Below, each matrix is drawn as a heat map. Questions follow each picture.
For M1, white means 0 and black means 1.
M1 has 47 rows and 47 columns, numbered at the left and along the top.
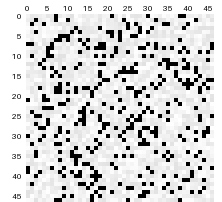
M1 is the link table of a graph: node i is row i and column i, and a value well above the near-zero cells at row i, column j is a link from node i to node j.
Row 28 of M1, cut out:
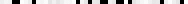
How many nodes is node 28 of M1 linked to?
12
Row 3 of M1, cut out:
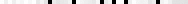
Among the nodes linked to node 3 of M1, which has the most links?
node 18
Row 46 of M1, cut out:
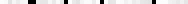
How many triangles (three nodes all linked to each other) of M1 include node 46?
1
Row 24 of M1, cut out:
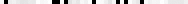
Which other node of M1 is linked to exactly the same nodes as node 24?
node 42
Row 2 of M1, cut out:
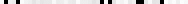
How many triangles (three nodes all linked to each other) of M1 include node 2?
2
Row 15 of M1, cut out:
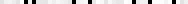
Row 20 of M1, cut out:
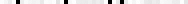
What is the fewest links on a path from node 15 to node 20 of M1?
4
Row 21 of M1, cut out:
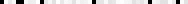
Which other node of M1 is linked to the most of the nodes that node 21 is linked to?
node 30
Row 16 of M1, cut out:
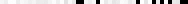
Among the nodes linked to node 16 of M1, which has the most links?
node 40
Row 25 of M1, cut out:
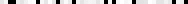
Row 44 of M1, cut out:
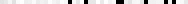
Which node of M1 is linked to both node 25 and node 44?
node 43
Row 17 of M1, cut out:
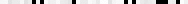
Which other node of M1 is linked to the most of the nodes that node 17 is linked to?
node 29
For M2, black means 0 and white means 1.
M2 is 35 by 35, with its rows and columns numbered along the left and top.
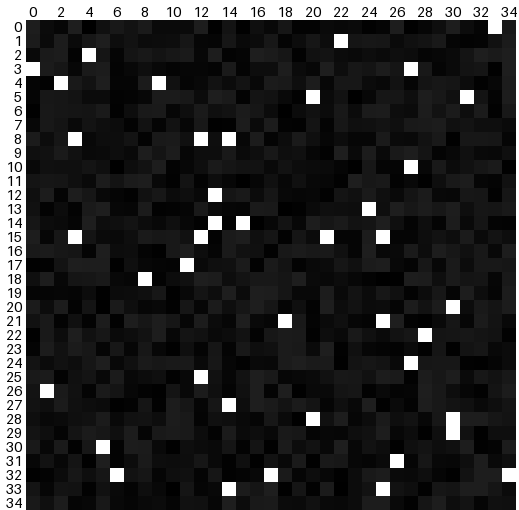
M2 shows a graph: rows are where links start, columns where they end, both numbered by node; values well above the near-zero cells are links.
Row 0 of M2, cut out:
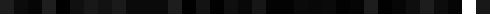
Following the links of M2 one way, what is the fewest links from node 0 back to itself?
5
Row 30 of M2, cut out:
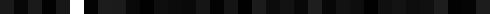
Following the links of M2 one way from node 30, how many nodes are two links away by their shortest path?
2
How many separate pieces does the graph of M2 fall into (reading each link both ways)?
8
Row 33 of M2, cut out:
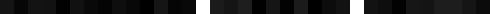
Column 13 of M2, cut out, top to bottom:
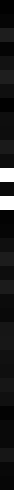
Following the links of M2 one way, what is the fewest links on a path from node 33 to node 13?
2
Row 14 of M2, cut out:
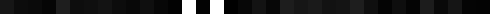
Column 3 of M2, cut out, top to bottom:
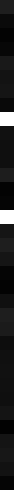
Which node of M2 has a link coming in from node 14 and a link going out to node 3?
node 15
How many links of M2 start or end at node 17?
2
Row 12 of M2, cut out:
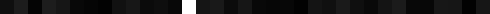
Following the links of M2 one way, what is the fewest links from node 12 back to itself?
6
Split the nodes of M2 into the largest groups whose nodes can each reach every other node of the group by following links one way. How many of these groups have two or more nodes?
3
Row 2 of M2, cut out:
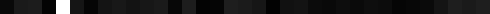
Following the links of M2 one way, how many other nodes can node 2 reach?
2
